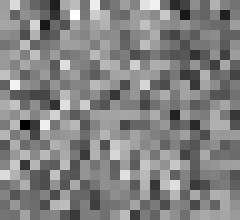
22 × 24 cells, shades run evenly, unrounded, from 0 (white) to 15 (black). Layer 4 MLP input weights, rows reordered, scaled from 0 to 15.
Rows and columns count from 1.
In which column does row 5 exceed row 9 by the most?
2
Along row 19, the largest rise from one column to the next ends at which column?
16
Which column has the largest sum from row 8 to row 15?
20
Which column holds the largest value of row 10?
12
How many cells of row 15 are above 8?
11
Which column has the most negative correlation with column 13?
8
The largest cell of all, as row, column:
13, 3
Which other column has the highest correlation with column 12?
5
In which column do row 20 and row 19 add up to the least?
18
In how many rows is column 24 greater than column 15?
16
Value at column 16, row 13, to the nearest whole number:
7
